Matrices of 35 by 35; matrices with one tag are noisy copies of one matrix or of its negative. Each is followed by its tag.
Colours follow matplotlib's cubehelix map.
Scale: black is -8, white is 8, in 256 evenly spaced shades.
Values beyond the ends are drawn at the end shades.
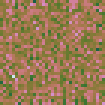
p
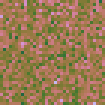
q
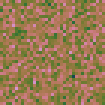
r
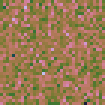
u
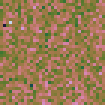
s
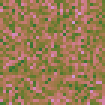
r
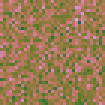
s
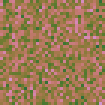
s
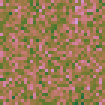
s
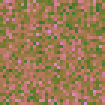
q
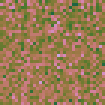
q
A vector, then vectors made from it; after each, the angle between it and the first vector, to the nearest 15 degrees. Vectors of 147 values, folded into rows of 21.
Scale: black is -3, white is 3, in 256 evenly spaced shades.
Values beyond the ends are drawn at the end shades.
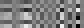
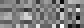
30 degrees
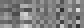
30 degrees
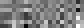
150 degrees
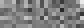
60 degrees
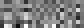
45 degrees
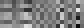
15 degrees
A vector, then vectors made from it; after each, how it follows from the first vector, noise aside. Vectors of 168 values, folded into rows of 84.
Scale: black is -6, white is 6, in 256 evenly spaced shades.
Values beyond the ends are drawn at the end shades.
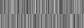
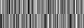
wrapped around, negated, scaled up.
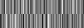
wrapped around, negated, scaled up.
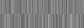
reversed, shrunk.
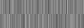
reversed, shrunk.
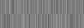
reversed, negated, shrunk.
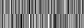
wrapped around, scaled up.
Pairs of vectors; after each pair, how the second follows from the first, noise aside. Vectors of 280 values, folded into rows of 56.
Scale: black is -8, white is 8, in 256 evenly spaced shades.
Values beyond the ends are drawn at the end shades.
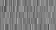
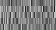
wrapped around, negated, scaled up.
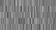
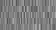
reversed.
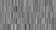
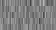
reversed.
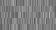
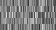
reversed, scaled up.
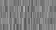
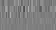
negated, partly zeroed.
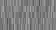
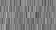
shuffled.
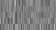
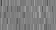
reversed, negated, partly zeroed.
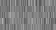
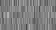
wrapped around, negated.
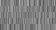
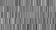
reversed, negated.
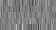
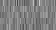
reversed.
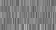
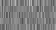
reversed.
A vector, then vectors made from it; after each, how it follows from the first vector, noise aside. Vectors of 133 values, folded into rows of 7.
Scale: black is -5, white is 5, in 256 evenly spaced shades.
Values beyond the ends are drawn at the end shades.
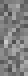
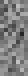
reversed, negated.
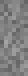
shrunk.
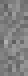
shrunk.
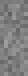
shrunk.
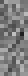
reversed, negated.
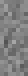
negated, shrunk.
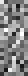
reversed, scaled up.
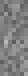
shrunk.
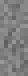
negated, shrunk.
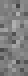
reversed, partly zeroed.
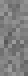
negated, shrunk.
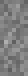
shrunk.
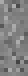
reversed, partly zeroed.
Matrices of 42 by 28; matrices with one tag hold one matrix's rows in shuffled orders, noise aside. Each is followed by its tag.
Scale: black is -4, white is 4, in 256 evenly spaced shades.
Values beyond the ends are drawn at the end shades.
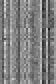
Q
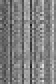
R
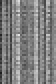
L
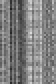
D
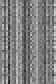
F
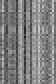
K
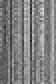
R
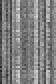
L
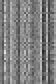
Q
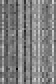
K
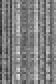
L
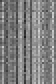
K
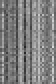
K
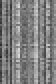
L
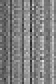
R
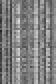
L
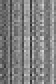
R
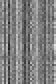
F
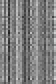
F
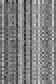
K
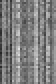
L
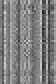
Q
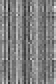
F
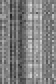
D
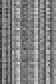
L
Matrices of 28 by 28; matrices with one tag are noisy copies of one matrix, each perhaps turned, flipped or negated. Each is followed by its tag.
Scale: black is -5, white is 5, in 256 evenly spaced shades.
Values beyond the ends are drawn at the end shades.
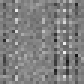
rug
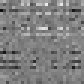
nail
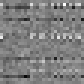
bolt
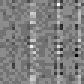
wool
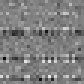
wool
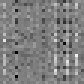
rug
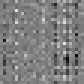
rug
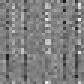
bolt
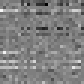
nail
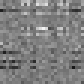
nail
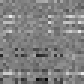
nail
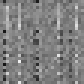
bolt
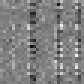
wool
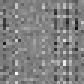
rug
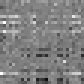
nail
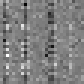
wool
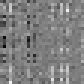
nail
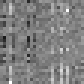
nail
